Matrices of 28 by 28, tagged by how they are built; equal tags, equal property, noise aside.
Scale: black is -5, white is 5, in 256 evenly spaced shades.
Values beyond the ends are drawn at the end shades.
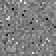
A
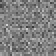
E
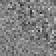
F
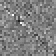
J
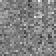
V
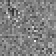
J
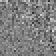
F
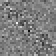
J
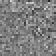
F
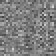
E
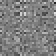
V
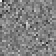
J
